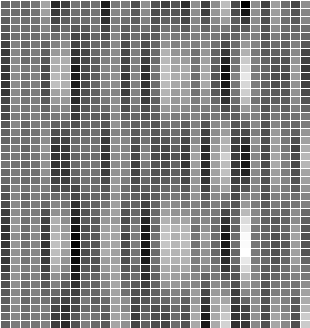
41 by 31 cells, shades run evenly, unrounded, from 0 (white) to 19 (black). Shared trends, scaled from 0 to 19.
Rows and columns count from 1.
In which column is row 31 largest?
8
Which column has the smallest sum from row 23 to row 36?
25
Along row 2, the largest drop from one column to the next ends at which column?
26
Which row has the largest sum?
1
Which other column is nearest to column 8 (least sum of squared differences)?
15
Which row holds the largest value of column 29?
10
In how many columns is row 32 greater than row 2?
14
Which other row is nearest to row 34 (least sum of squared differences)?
28
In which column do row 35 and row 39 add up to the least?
12
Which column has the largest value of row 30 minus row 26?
23
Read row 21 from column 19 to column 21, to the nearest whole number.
15 7 16
